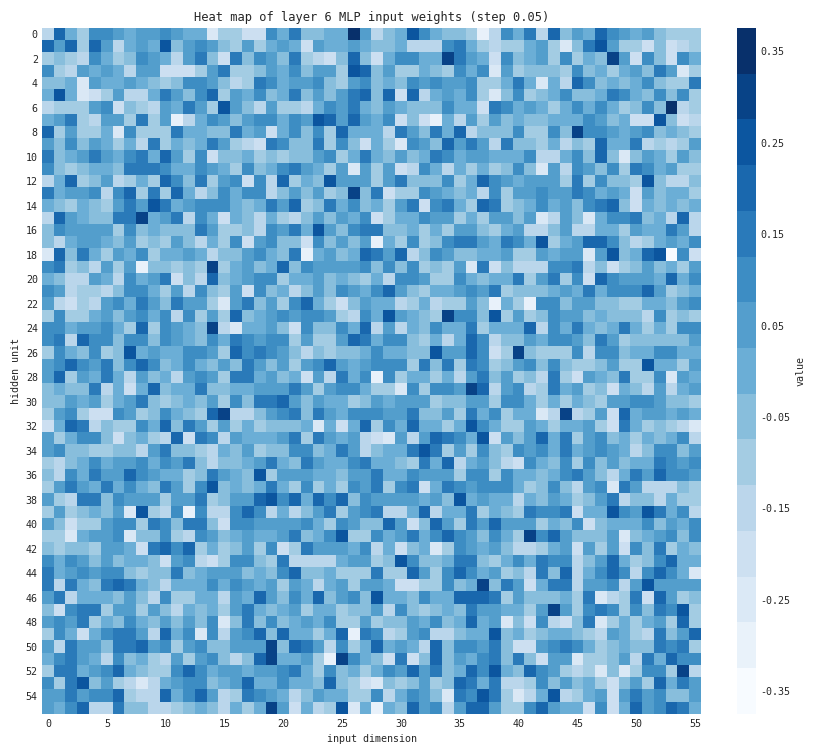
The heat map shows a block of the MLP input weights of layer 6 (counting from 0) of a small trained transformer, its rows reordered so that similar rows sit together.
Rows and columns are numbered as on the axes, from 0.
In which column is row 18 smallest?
53
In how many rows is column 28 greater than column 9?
22
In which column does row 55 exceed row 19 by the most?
36
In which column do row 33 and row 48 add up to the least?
15
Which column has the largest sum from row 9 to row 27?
7
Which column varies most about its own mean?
38
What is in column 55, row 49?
0.2
